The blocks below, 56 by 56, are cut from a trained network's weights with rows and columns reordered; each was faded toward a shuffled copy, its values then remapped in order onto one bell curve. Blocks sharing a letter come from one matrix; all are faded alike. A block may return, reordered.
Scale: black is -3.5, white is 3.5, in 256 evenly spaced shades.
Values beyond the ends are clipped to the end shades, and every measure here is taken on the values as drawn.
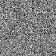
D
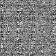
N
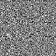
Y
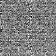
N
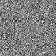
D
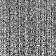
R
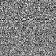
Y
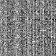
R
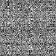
N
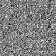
D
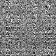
N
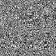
Y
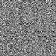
Y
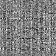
R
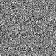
D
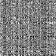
R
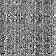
R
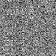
D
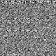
Y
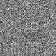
D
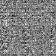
N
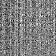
R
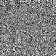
Y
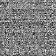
N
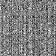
R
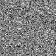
D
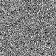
D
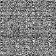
N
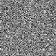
D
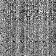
R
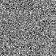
Y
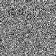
D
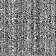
R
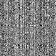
R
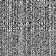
R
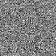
Y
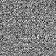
D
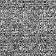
N
